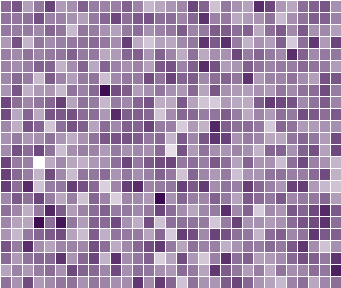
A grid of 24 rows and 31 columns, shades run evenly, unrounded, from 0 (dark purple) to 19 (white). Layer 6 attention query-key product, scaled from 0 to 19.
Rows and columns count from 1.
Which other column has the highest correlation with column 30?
5
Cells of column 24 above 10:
13
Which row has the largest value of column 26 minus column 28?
14
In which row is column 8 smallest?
16
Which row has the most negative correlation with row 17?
10
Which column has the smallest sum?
28
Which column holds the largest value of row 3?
7
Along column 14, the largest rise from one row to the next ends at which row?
20
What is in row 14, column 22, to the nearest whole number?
12
